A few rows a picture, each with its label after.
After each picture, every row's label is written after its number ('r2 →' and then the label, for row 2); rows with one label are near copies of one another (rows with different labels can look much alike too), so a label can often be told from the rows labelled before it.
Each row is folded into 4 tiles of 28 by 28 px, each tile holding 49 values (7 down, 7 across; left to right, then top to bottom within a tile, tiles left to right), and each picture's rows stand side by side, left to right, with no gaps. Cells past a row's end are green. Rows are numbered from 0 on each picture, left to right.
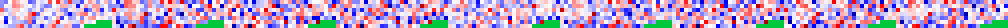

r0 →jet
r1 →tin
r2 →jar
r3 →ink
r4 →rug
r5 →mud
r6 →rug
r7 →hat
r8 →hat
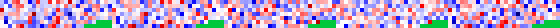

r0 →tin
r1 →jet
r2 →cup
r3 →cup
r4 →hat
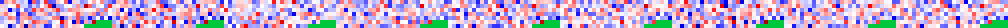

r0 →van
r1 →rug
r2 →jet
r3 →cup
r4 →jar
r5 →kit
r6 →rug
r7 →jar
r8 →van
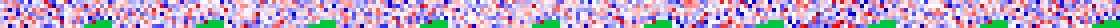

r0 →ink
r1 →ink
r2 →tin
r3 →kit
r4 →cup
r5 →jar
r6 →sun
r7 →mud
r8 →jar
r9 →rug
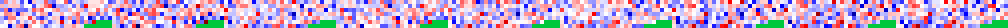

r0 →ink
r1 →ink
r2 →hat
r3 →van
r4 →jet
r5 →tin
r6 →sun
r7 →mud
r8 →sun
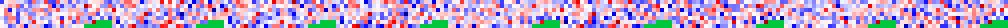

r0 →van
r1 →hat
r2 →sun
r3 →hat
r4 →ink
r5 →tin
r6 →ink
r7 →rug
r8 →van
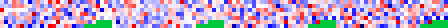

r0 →jet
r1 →sun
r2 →van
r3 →ink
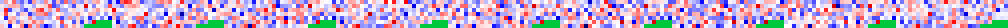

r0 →cup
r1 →hat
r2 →rug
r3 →mud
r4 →cup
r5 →jar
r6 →rug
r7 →jar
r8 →jet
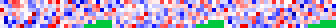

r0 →sun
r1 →hat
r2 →hat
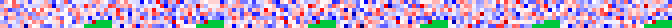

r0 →ink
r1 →kit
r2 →kit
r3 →jar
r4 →mud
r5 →cup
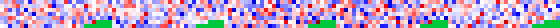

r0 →ink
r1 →sun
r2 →cup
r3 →cup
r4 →mud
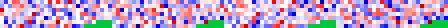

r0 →jet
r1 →jar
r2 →sun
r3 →van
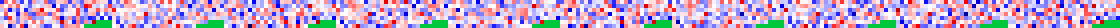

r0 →kit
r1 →hat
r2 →jar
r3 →jet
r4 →cup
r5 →kit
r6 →tin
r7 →jet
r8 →hat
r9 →cup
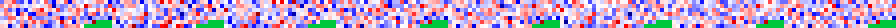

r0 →kit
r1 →hat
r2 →jet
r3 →ink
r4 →van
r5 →hat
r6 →rug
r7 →cup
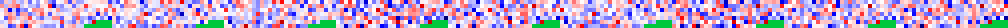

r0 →ink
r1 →jet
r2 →sun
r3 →rug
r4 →rug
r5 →mud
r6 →kit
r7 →cup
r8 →ink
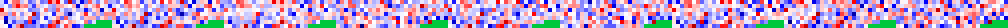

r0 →sun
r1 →sun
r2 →sun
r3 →ink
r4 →mud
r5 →jar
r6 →sun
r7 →hat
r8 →rug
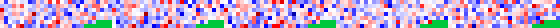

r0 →jet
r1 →sun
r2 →jet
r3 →ink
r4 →kit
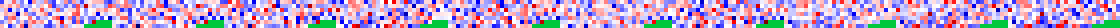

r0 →rug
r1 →ink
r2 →jar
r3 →jet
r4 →rug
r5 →van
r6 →rug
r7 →tin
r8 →mud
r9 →mud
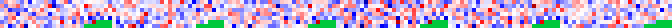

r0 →ink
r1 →sun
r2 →van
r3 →rug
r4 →rug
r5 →hat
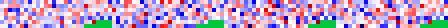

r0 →ink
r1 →jet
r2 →jar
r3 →jar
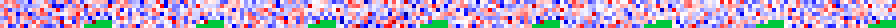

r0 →kit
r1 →cup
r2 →rug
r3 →hat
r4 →rug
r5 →mud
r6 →sun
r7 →cup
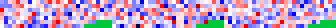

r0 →hat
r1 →jar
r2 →mud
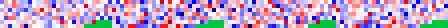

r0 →rug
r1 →mud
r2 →jar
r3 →tin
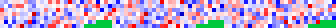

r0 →sun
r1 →mud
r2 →kit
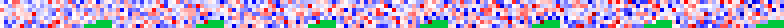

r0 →sun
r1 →jar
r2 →jar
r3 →ink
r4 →ink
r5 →jet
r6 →mud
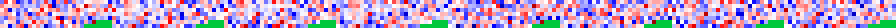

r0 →cup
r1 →jet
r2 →sun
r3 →tin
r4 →van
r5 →rug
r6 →mud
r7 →jet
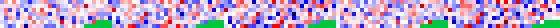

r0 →jar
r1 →hat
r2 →hat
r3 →cup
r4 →jet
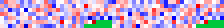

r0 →ink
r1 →kit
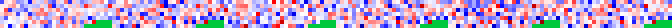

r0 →cup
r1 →ink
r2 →sun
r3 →van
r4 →cup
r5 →jar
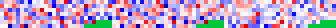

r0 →kit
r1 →cup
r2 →sun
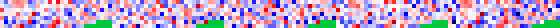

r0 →tin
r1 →ink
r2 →ink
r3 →sun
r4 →tin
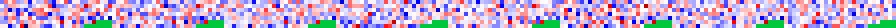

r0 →ink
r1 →kit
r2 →jar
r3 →sun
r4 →rug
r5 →cup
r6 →ink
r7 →tin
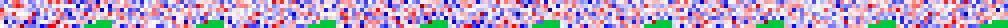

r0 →sun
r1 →jar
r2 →jet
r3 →kit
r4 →hat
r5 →cup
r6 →rug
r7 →kit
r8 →sun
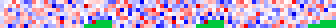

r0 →van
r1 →rug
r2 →hat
